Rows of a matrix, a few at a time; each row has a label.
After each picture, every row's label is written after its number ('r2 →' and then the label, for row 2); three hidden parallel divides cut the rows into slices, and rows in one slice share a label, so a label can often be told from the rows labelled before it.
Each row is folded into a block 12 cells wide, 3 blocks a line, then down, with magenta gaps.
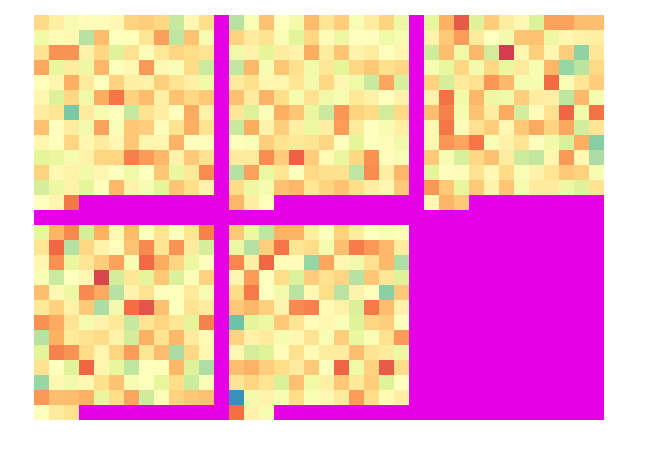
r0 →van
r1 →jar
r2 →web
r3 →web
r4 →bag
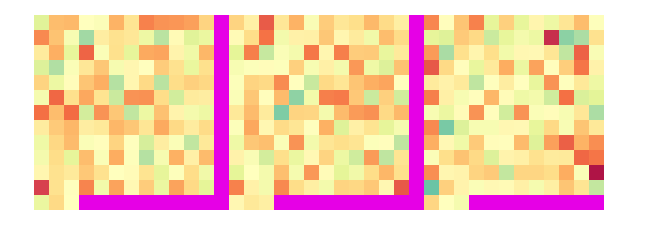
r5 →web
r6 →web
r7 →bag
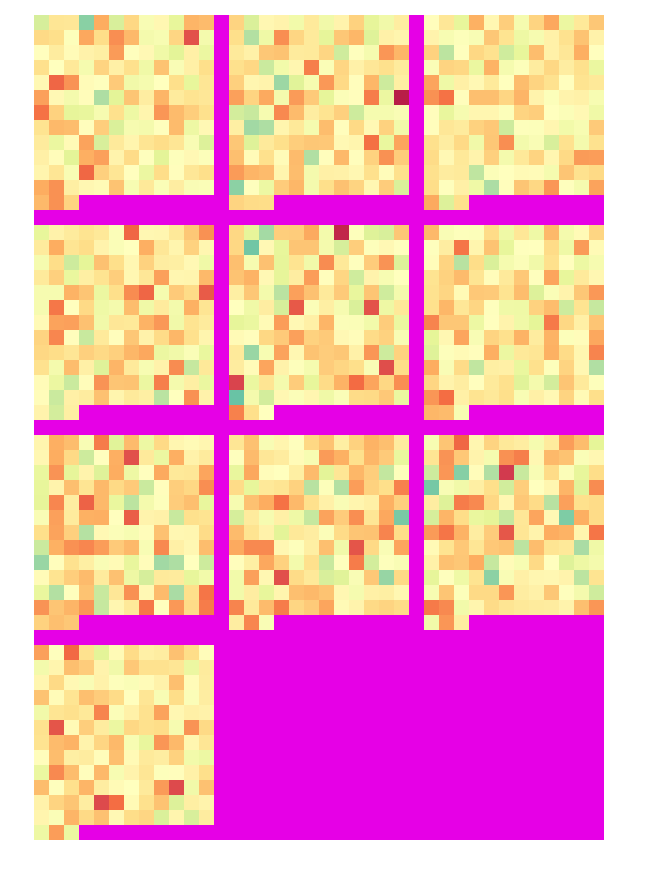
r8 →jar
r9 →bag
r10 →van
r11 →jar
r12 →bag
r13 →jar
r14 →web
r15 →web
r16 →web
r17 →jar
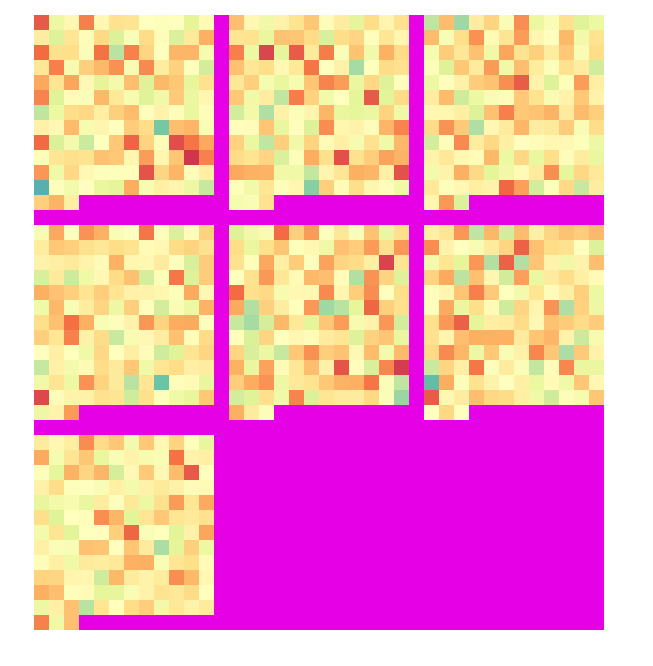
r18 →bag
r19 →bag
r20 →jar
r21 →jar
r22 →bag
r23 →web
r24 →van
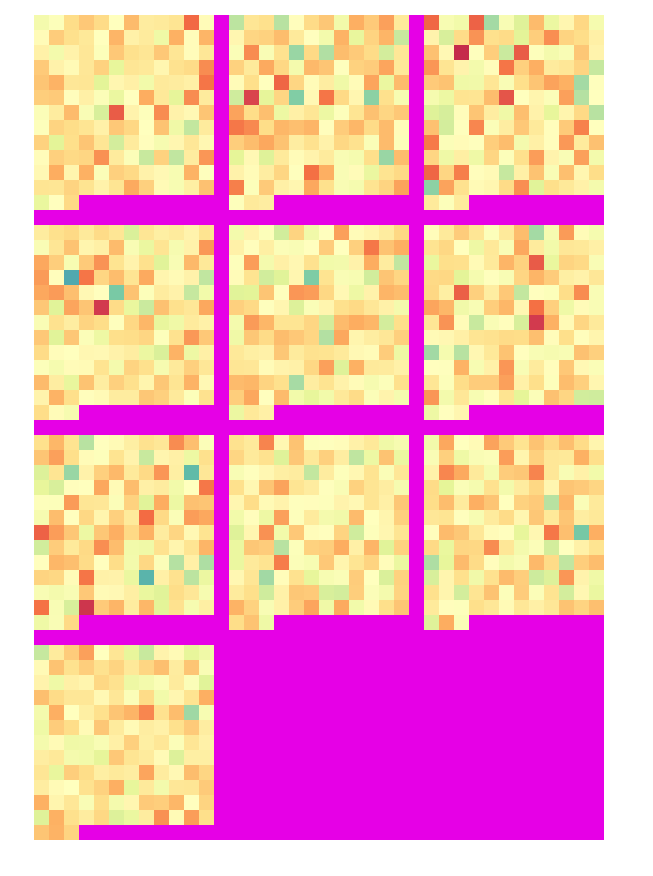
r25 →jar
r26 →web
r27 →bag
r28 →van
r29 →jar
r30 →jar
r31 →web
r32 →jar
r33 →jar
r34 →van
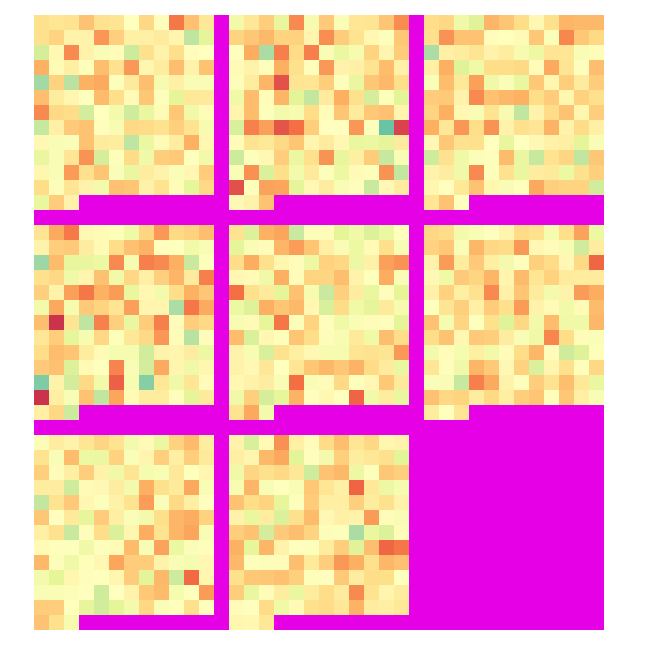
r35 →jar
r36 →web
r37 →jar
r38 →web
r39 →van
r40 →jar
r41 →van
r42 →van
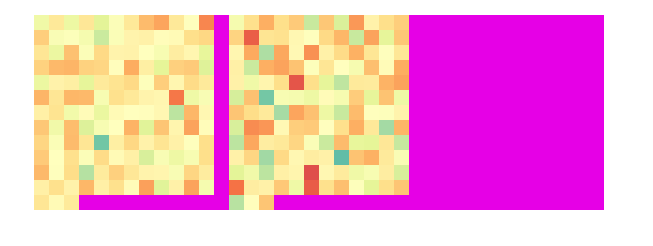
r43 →van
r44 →web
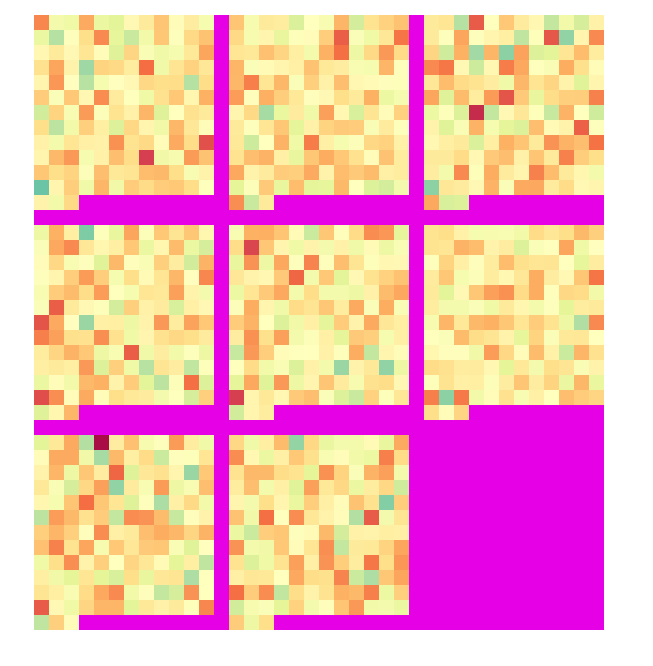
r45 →bag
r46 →van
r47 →bag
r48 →web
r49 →web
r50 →jar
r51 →web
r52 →bag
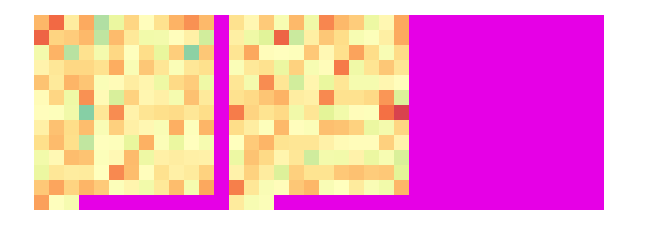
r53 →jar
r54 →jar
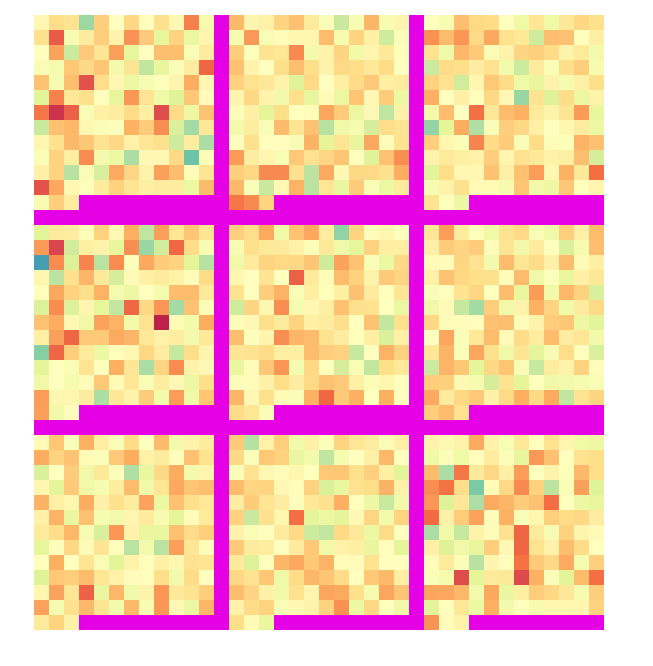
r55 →web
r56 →van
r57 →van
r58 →web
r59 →jar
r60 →jar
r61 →jar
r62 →van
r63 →bag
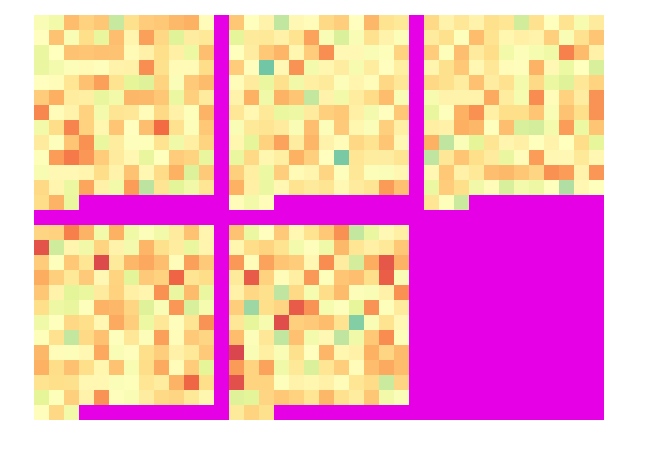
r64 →jar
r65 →jar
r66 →van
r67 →van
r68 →bag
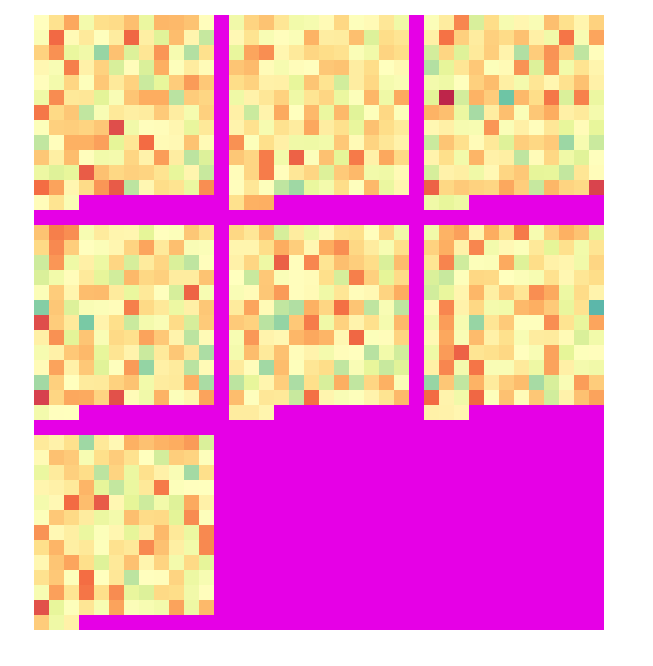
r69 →web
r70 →van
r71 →web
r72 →web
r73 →web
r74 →web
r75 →web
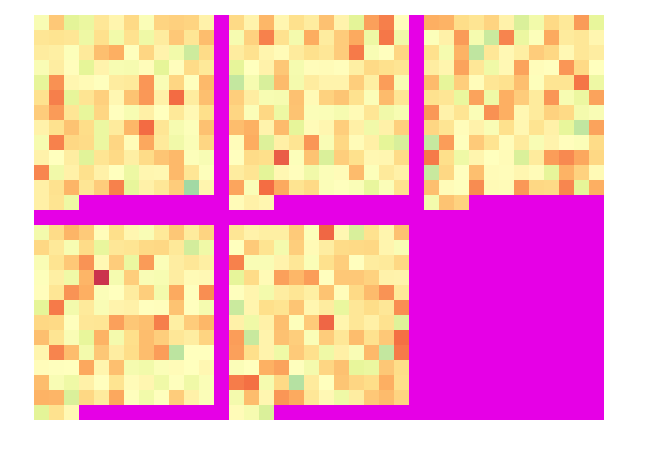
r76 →jar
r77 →jar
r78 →jar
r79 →jar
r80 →van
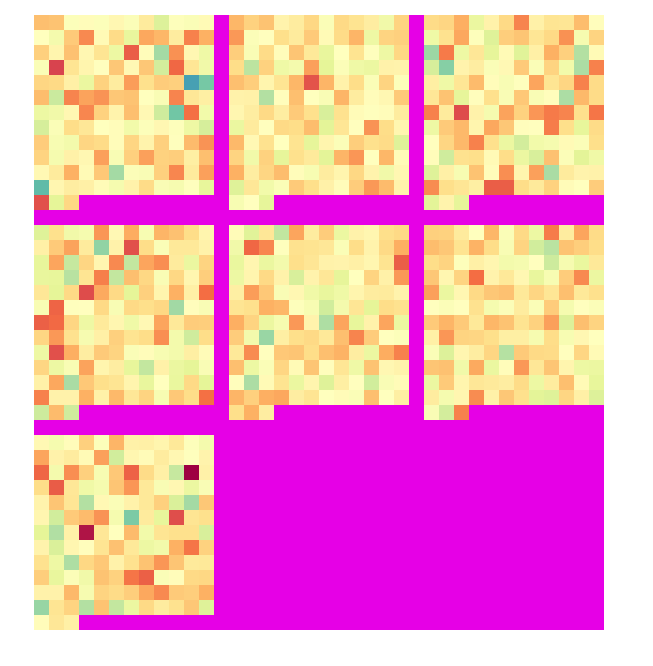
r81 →bag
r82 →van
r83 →web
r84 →web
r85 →jar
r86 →jar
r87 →bag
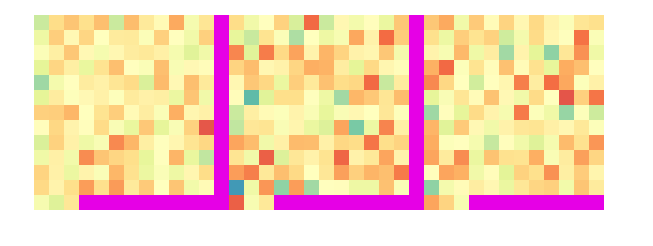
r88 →jar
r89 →bag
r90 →bag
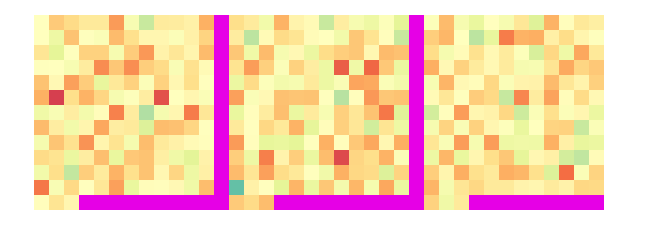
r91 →jar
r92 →bag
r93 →jar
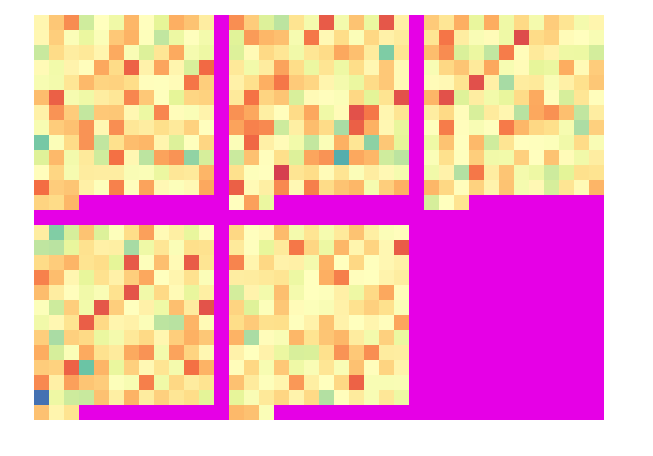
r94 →web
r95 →web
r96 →web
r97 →bag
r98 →van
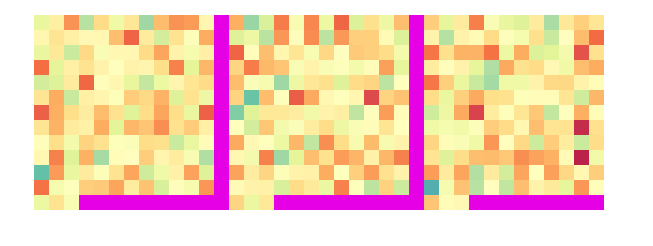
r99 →web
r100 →bag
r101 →bag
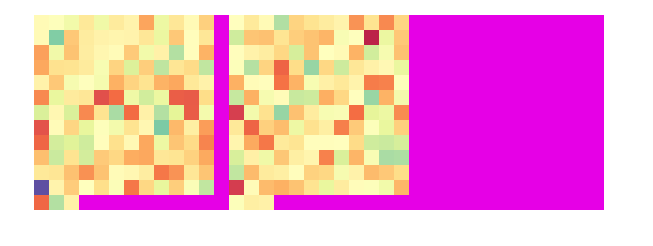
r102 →bag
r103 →web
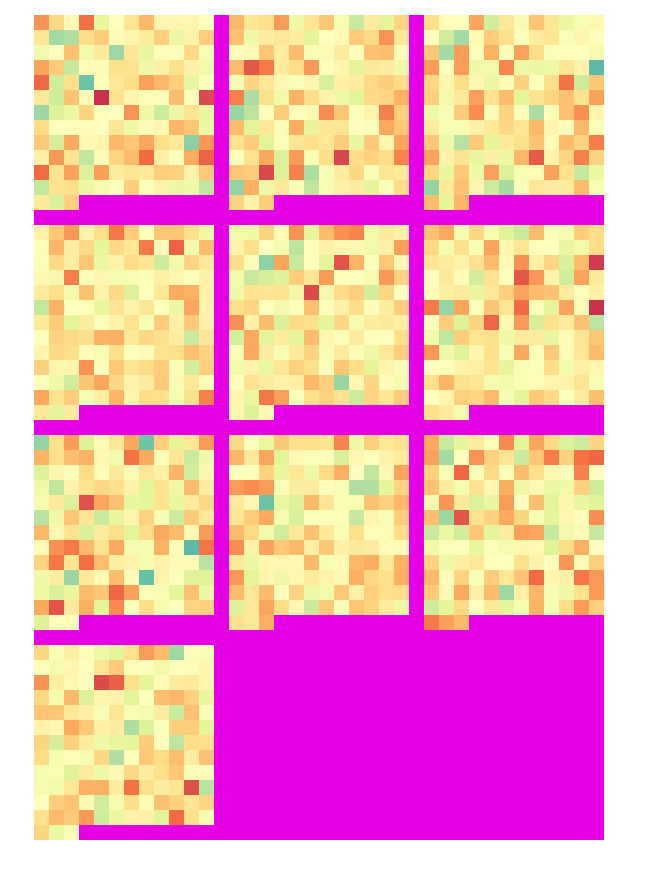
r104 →bag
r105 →bag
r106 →bag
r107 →jar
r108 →jar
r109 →van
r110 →web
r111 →van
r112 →bag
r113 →van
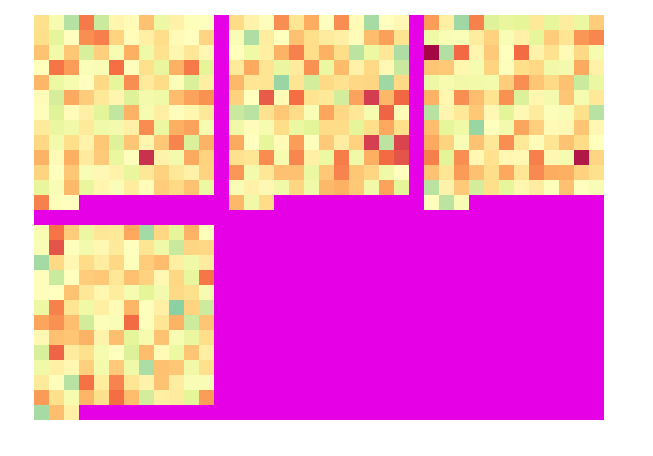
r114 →bag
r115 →bag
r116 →bag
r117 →web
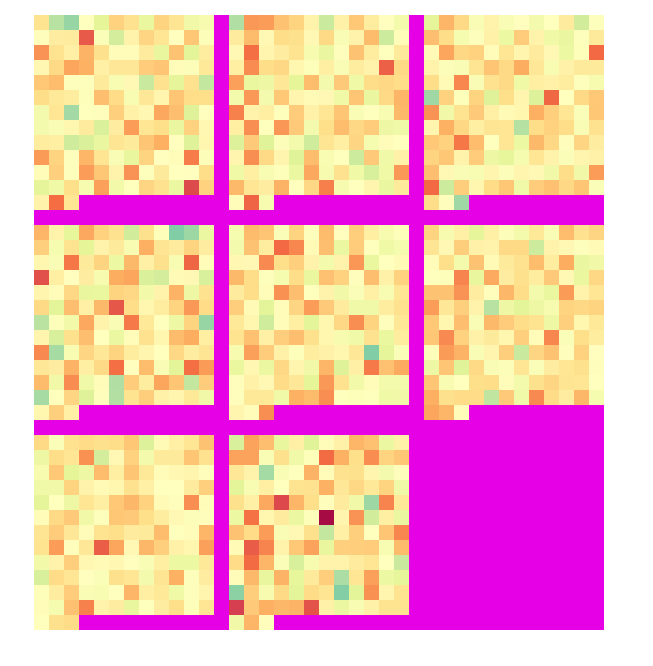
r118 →van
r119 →jar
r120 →jar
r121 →bag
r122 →jar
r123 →jar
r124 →jar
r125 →web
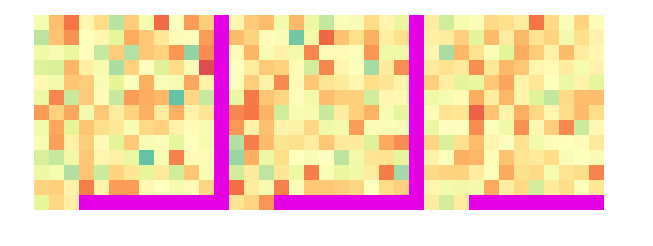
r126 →web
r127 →web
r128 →van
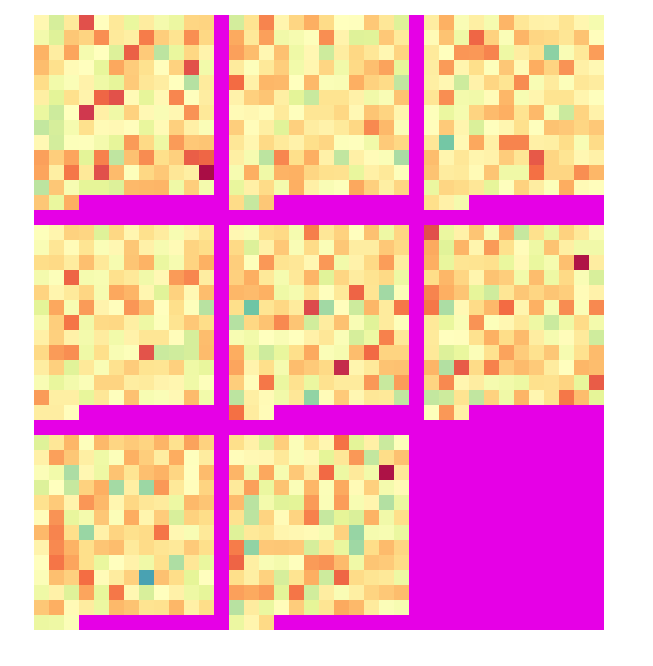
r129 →bag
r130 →jar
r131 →van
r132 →jar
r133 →bag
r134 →bag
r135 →web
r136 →bag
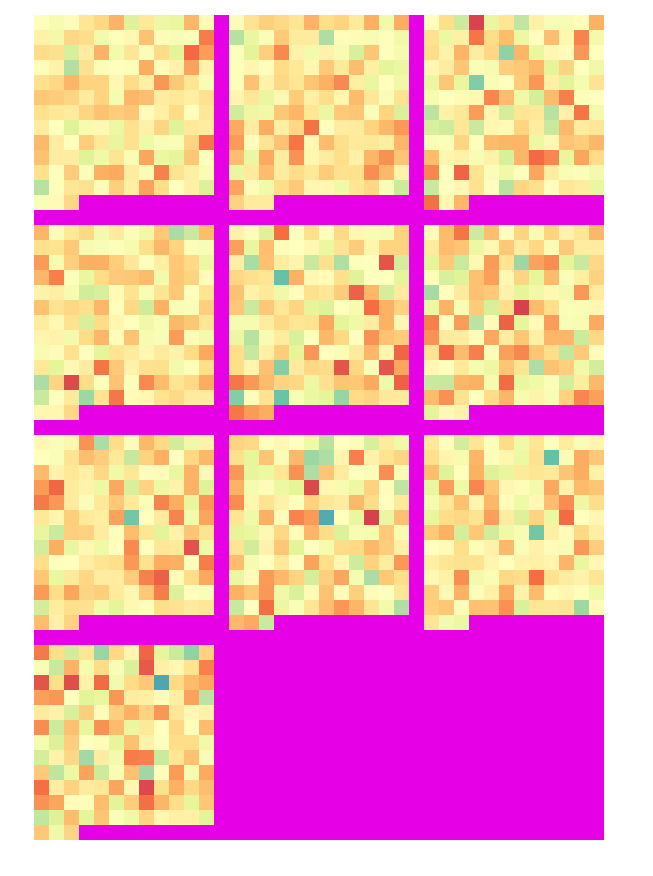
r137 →van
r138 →van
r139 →bag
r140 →van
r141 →bag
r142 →web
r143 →bag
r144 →bag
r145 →van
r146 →bag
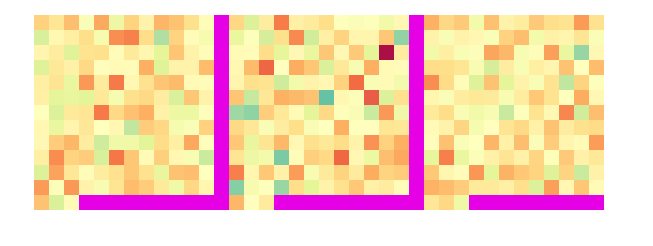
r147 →jar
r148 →bag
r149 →jar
